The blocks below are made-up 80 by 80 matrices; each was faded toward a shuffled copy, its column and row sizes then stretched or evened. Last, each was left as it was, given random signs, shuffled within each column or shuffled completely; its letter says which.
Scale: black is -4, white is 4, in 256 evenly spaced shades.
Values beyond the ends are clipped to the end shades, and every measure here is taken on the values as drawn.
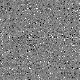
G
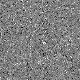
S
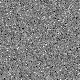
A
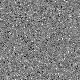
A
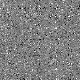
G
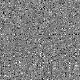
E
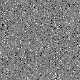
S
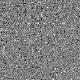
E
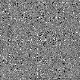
G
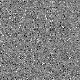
E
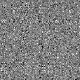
E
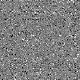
E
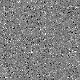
G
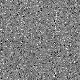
S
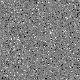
S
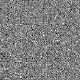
E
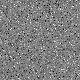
A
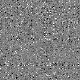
E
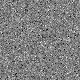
A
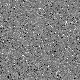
A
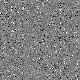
S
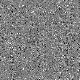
G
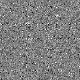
E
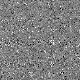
G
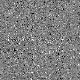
G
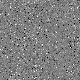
S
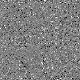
E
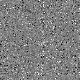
G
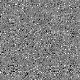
E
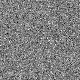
A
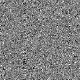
E
